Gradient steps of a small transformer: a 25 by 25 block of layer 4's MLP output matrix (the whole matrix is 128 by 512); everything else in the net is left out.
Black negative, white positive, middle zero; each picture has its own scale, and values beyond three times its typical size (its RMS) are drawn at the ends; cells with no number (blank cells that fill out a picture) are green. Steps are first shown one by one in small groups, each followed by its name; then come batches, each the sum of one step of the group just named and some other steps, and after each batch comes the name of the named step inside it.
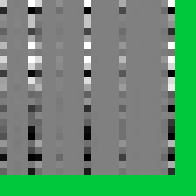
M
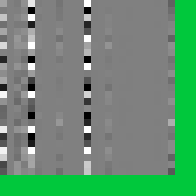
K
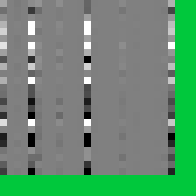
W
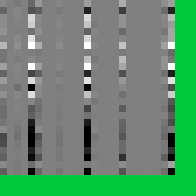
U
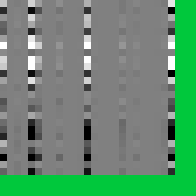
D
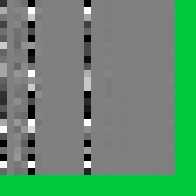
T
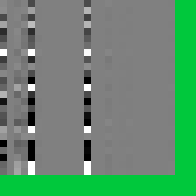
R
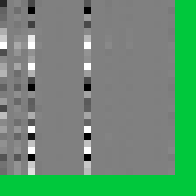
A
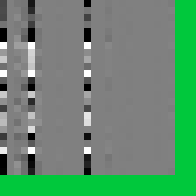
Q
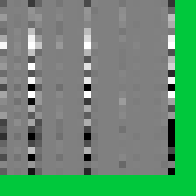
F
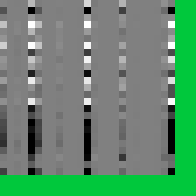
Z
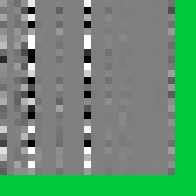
K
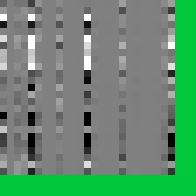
U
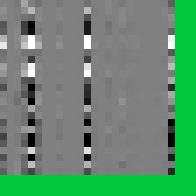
F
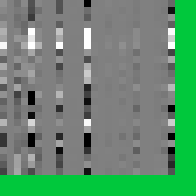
W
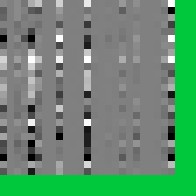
M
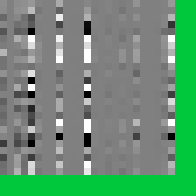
R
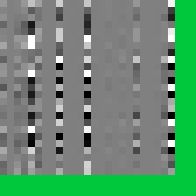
K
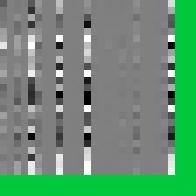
A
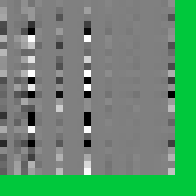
R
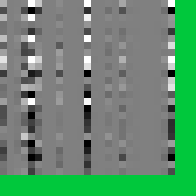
M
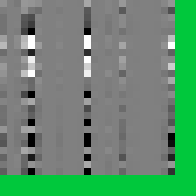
U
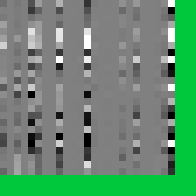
Z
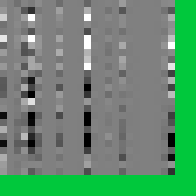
U
